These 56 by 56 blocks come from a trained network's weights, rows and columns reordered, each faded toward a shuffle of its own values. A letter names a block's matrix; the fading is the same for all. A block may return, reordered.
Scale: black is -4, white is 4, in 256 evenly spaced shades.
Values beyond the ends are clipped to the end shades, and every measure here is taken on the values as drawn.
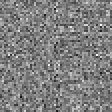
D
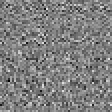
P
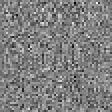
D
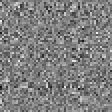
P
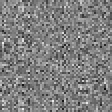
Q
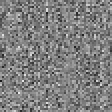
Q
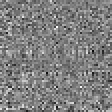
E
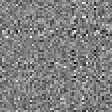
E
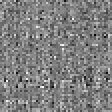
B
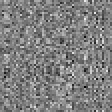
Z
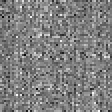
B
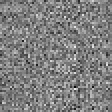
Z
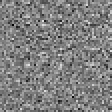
D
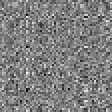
Q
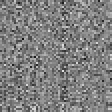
Q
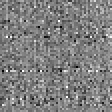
B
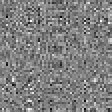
E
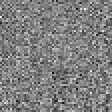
D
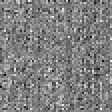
B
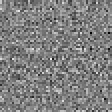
P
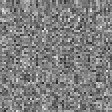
Z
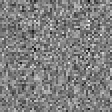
Z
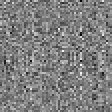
Q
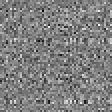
E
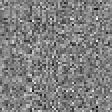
Z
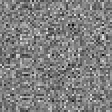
P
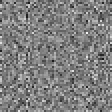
Q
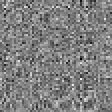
Z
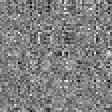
E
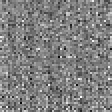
B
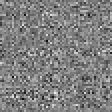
P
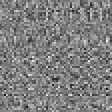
P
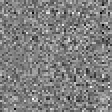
E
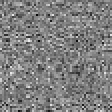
P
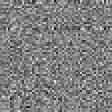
P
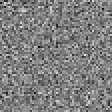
D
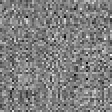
Z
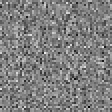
D
